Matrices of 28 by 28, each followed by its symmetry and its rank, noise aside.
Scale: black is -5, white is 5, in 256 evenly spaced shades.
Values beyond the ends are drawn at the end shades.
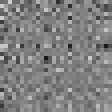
no symmetry, rank three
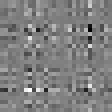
antisymmetric, rank two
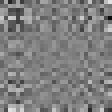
no symmetry, rank two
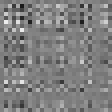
antisymmetric, rank two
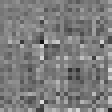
symmetric, rank three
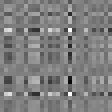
no symmetry, rank one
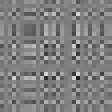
symmetric, rank one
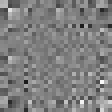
symmetric, rank three
